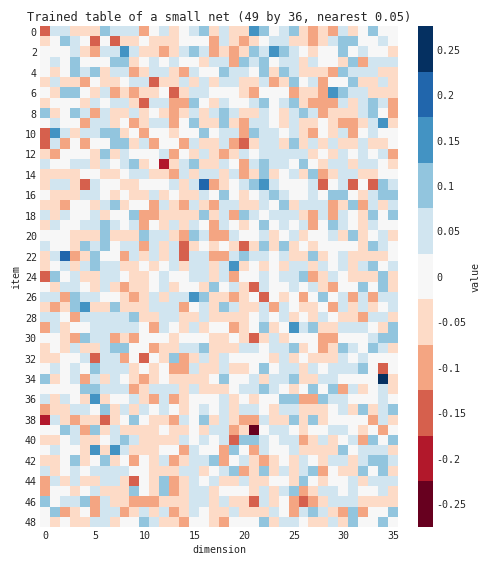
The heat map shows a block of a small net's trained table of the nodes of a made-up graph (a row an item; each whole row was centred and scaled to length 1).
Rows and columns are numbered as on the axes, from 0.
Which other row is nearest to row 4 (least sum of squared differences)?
7
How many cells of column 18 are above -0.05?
33
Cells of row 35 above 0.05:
5
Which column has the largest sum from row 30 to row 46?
34
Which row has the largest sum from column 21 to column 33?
2
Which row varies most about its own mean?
15
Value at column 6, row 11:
0
